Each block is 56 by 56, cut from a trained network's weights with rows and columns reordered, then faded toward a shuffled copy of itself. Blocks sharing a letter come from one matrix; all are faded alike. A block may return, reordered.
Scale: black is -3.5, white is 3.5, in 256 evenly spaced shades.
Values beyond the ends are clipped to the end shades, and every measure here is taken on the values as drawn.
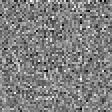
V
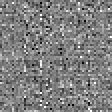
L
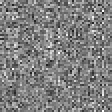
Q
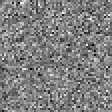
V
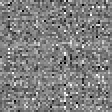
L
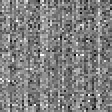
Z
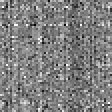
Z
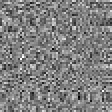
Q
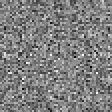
Q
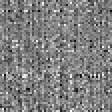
Z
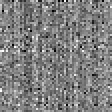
Z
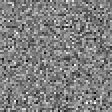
V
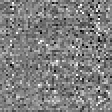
L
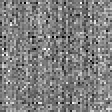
Z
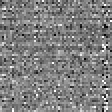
L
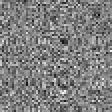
Q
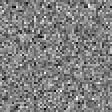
V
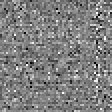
L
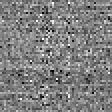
L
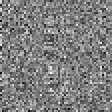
Q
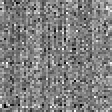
Z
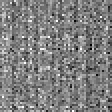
Z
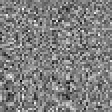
Q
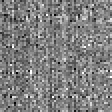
Z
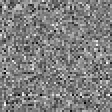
V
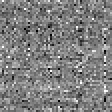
L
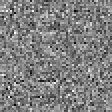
V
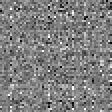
L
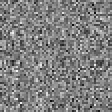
Q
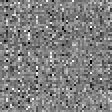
L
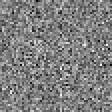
V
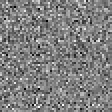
V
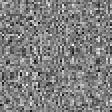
Q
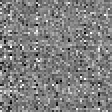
L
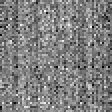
Z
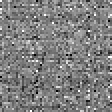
L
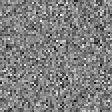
V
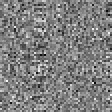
Q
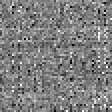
L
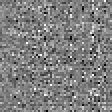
L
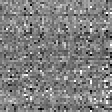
L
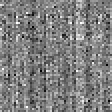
Z
